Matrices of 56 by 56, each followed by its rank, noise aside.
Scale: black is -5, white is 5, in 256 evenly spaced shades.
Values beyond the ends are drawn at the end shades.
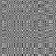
two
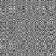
four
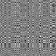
two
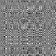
four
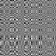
two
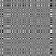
one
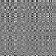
two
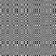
one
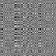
two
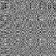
four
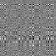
two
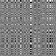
one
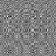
four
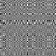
two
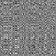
four
